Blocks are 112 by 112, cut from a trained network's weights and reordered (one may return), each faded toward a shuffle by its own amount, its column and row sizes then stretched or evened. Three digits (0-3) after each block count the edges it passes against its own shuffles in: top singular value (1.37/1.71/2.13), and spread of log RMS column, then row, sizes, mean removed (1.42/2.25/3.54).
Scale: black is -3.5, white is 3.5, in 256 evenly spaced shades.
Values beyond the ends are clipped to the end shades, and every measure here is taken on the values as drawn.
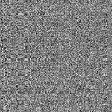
3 2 0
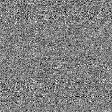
2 0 2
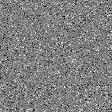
0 0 1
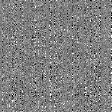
0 3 1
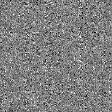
1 2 1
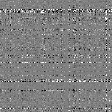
3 2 3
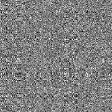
3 2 1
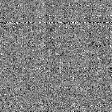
1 1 2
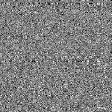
2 0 2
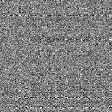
3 0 2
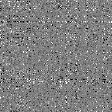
1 2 2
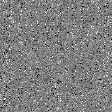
0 2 0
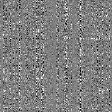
2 3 1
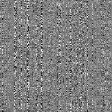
3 3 0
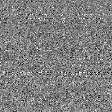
2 1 2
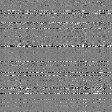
2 1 3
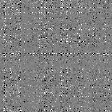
2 2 2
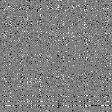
2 2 2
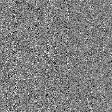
0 2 0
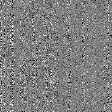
0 3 1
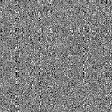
3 2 1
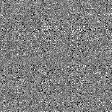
1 2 2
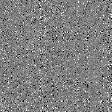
1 2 1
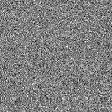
3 0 0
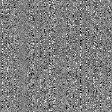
2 3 0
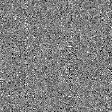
0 2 1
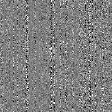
0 3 0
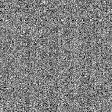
1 0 1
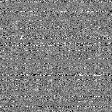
1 0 3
